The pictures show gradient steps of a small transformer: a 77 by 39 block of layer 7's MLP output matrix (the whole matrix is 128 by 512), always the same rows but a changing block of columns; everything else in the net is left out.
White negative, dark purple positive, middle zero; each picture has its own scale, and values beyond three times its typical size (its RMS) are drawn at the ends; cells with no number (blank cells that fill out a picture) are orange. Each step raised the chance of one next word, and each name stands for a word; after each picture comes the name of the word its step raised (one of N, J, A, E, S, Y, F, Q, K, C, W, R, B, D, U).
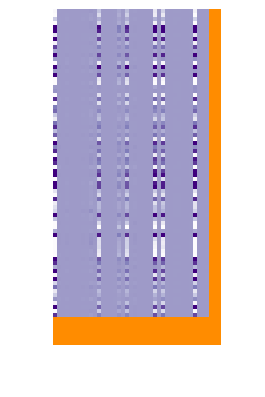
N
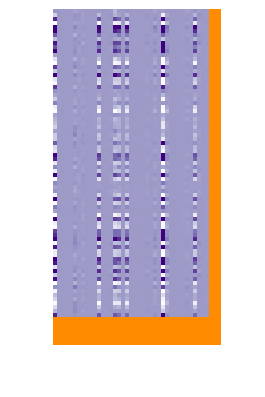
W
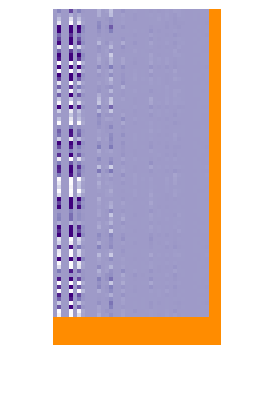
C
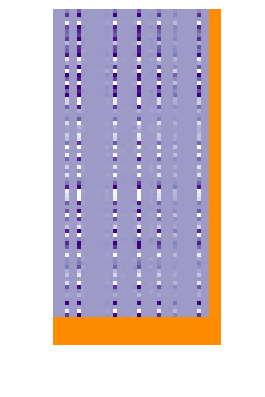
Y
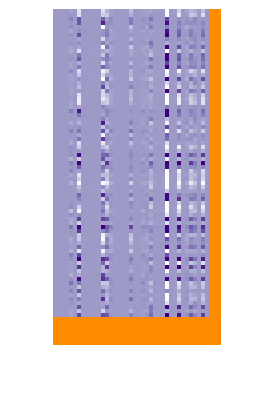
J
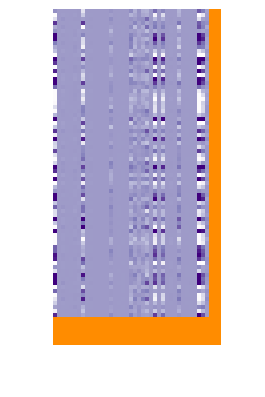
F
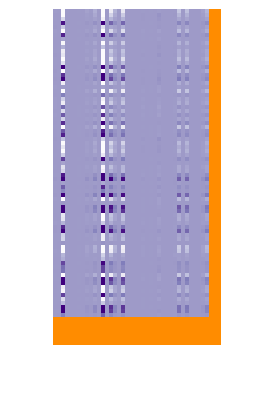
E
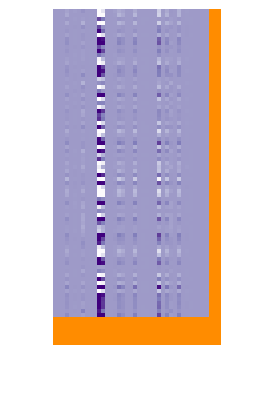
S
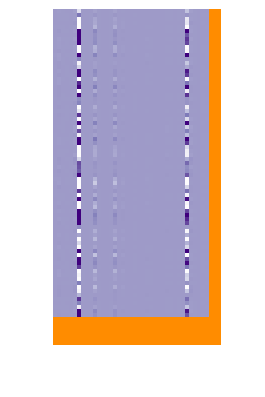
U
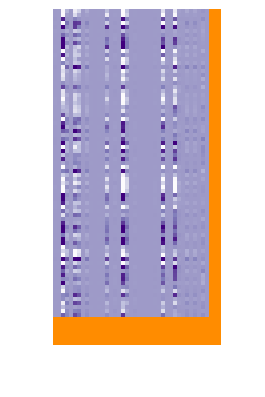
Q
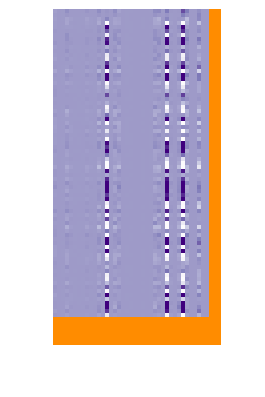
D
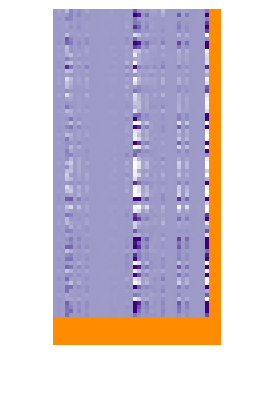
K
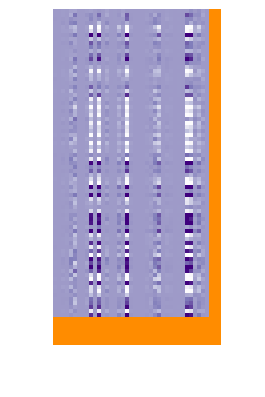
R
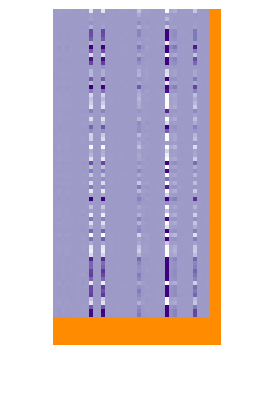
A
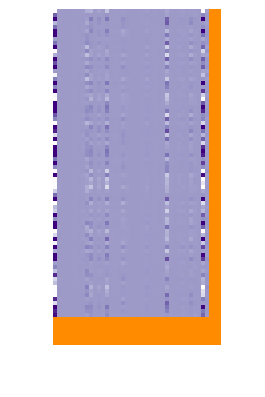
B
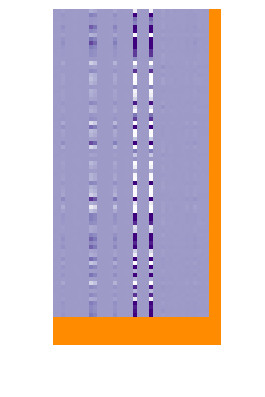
K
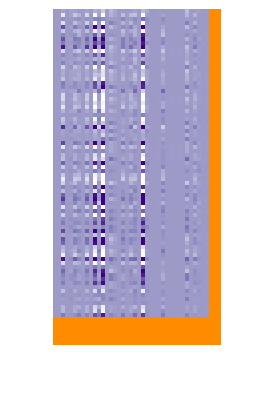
Q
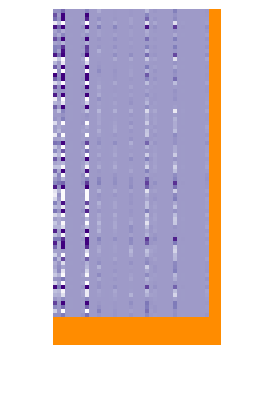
Y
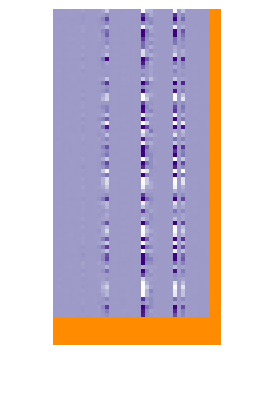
B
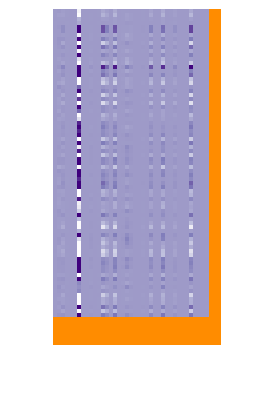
N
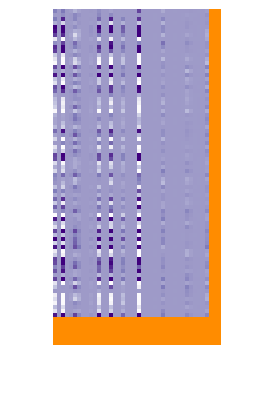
W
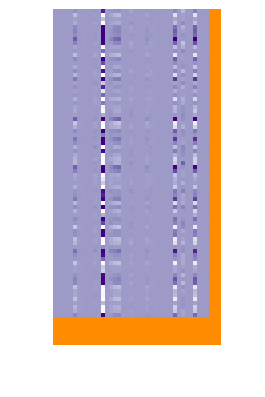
F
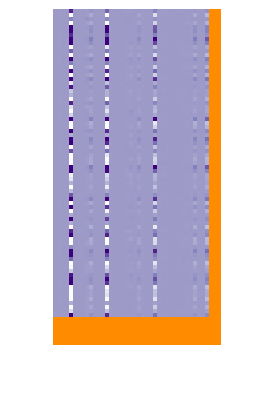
F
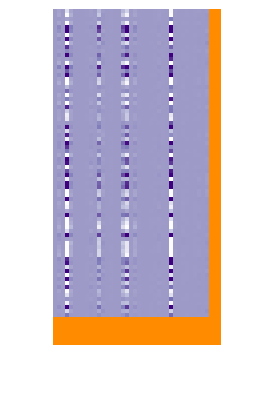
N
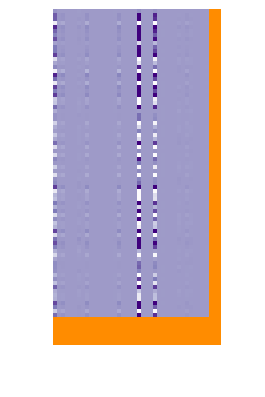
Y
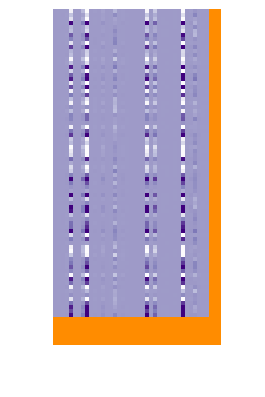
E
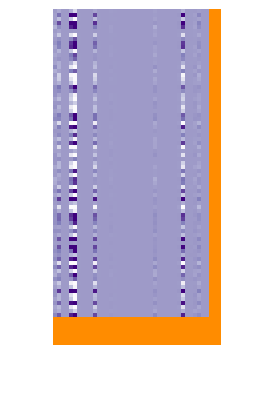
K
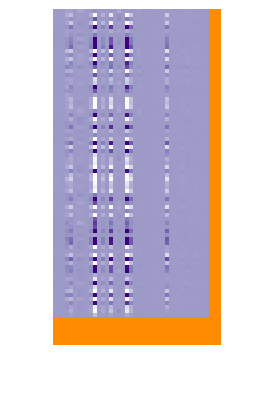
Q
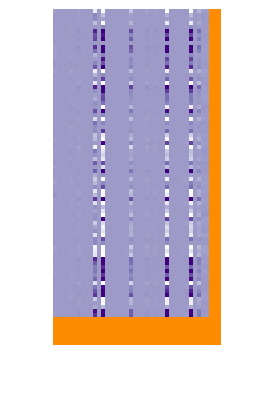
A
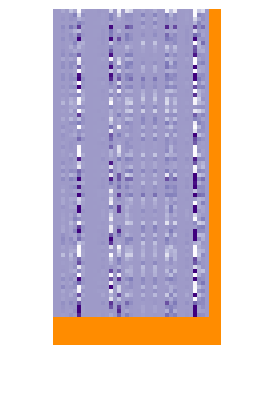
E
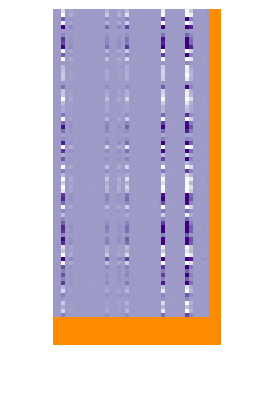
Q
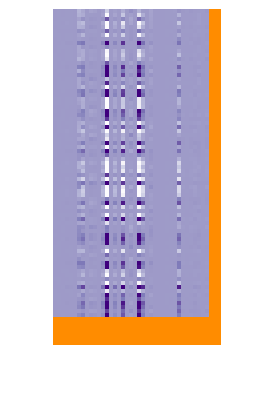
S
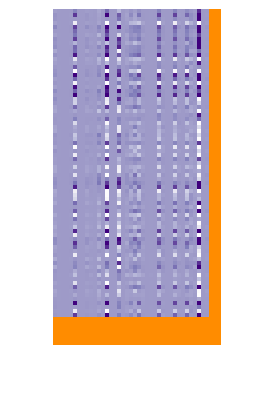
Y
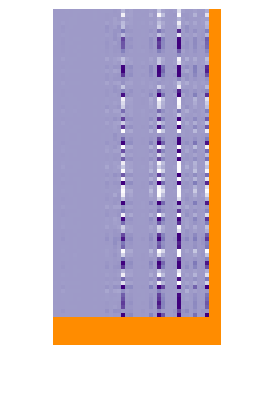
S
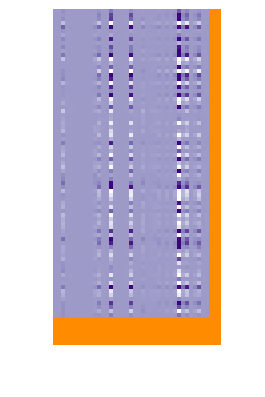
Y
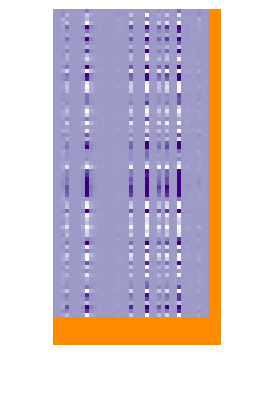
D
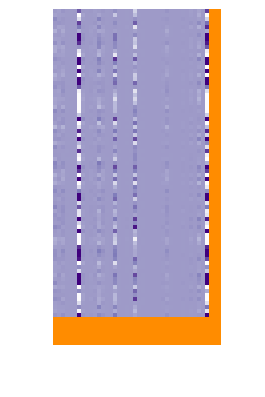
F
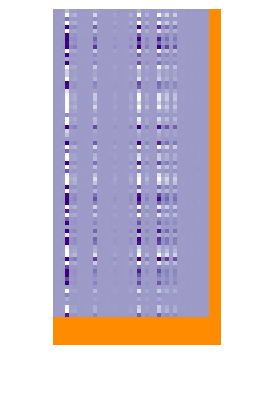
Q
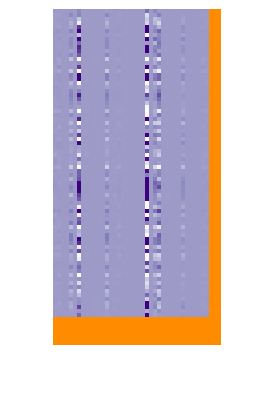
D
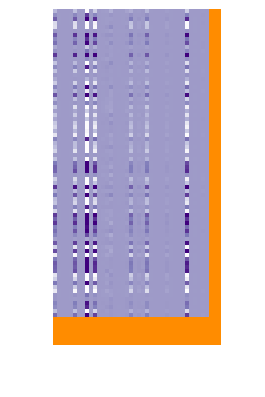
R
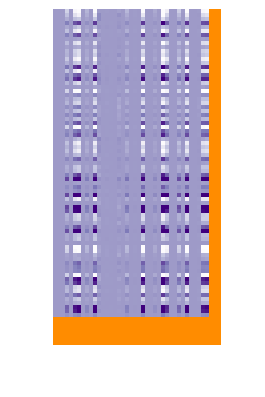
E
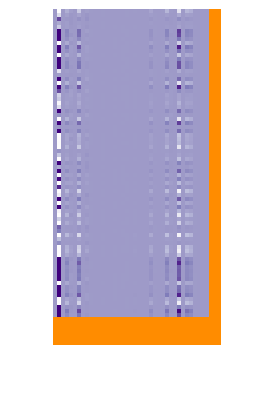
A
